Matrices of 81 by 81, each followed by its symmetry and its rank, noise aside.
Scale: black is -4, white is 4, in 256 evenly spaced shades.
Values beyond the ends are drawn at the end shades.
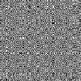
no symmetry, rank six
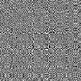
antisymmetric, rank six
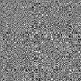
symmetric, rank eight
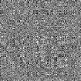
no symmetry, rank eight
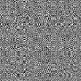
antisymmetric, rank eight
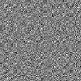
symmetric, rank eight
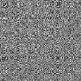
symmetric, rank twelve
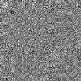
symmetric, rank twelve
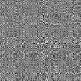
no symmetry, rank eight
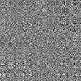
antisymmetric, rank twelve
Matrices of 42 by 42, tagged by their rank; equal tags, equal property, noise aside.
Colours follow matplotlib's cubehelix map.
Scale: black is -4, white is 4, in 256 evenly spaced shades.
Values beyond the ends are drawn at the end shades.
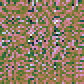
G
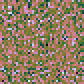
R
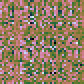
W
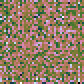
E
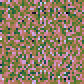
R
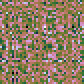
G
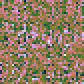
R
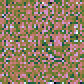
E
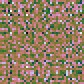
G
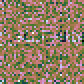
R
